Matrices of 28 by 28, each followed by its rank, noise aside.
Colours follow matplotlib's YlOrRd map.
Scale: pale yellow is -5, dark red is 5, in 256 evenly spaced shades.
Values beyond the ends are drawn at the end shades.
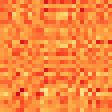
three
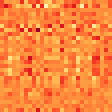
four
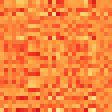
three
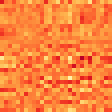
three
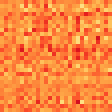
four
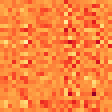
four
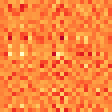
three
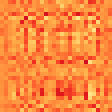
three
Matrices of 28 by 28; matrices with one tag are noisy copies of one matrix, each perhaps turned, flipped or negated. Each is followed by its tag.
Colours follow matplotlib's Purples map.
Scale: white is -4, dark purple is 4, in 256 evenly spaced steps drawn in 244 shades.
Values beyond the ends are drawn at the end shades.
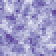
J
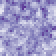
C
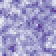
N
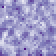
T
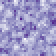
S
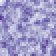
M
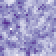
C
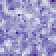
N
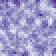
T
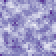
J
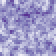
N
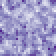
N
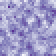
T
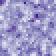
M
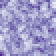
M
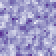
S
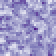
S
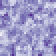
S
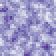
J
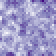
C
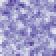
T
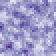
J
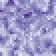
N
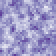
J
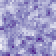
C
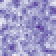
N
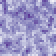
N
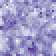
C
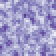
S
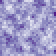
J
